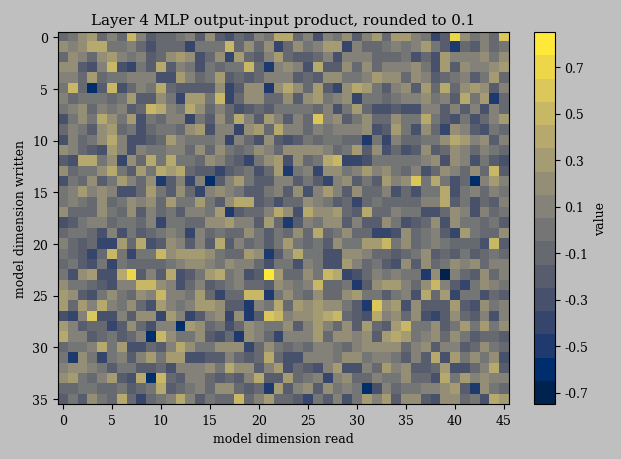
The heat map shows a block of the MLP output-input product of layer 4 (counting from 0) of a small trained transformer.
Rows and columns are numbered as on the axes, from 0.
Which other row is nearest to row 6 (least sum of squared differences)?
28
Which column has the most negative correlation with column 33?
41
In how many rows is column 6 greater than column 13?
15
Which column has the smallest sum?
42
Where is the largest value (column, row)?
21, 23
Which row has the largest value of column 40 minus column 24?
0
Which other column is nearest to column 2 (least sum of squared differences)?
27
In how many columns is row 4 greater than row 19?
28
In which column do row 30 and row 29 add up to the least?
9
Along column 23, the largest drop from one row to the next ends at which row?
18
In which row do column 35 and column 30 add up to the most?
5
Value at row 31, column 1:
-0.5
